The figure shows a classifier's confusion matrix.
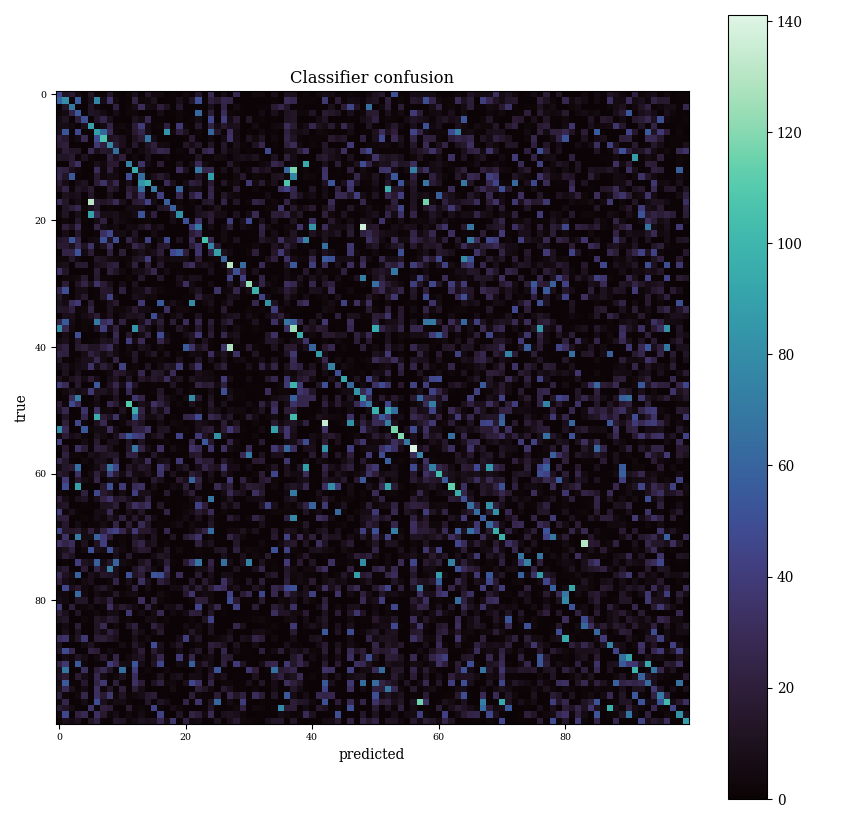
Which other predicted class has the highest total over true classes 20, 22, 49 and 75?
8
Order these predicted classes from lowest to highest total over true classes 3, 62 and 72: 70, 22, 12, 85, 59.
85, 59, 12, 70, 22
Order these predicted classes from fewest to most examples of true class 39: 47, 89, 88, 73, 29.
29, 88, 47, 89, 73
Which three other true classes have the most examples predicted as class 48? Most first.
21, 74, 29
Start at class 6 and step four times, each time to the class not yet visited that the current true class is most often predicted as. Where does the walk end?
52
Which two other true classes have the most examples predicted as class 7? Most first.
6, 23
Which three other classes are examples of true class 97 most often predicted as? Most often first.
87, 35, 67
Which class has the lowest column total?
55
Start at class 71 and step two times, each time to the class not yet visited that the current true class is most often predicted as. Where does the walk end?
24
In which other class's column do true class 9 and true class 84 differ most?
83
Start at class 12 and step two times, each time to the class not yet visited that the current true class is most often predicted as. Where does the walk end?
50
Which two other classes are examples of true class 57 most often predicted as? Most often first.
30, 78
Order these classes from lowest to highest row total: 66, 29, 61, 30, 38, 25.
66, 29, 38, 61, 25, 30
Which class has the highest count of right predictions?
56
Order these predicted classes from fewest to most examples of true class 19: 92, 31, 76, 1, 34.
1, 34, 31, 76, 92
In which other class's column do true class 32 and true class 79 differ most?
3
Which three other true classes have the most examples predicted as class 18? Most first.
25, 99, 44
